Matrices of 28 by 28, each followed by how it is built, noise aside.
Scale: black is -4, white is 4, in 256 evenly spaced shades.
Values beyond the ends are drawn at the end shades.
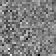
lower triangular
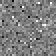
sparse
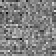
blocks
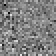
lower triangular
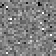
sparse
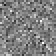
diagonal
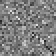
diagonal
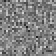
blocks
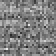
blocks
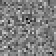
blocks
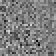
lower triangular
